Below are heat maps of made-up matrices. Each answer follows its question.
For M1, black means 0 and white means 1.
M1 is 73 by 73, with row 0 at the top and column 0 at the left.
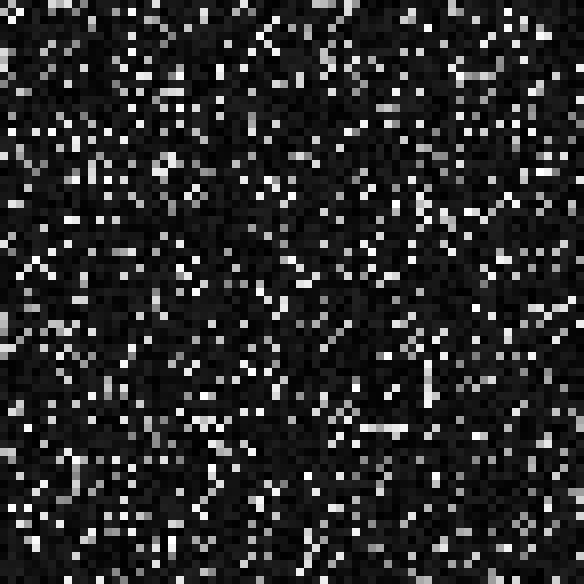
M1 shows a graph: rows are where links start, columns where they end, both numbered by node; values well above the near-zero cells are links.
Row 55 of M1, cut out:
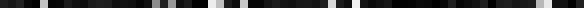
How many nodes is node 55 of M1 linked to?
10
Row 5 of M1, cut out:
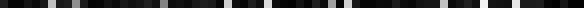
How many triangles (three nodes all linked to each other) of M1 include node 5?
3
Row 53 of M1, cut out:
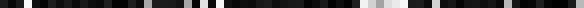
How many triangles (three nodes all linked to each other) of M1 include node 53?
8
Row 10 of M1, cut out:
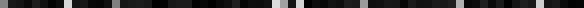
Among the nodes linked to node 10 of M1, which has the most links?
node 57
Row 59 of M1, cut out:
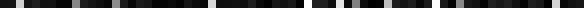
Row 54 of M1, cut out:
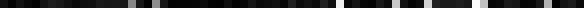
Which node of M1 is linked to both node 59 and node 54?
node 42
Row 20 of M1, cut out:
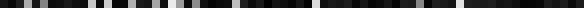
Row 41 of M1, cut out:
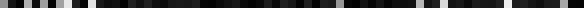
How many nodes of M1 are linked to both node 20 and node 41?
4
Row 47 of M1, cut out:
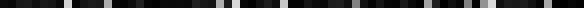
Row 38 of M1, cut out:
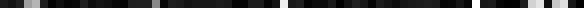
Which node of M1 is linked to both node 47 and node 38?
node 35
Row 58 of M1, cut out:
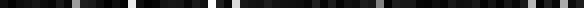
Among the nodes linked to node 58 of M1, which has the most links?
node 9
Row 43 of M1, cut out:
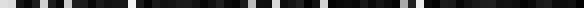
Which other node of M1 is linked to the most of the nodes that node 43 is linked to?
node 6
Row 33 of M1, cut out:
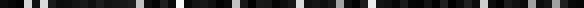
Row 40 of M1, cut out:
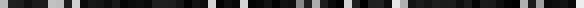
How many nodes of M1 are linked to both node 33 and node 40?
1
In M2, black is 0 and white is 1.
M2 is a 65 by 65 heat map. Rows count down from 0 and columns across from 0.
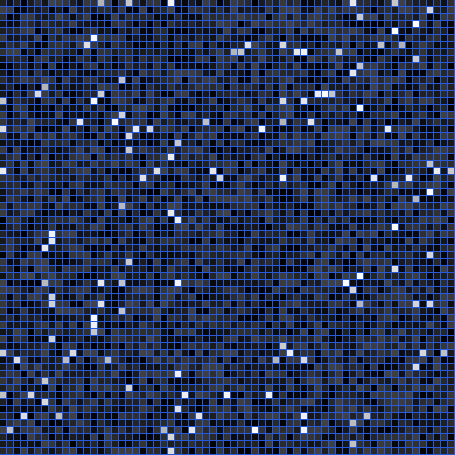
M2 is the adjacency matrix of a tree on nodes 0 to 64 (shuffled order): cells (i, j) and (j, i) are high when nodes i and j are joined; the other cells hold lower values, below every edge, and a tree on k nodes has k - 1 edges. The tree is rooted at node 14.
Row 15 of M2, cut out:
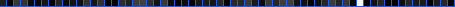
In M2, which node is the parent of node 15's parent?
43
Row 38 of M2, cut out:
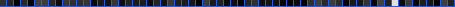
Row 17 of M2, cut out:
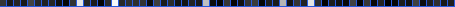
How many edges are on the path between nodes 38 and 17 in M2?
5
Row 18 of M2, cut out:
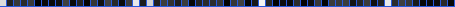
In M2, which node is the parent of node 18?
0
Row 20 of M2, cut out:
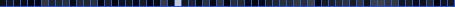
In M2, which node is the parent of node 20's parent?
40
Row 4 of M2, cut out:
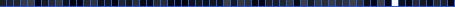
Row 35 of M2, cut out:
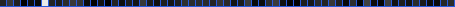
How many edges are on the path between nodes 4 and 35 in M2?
6
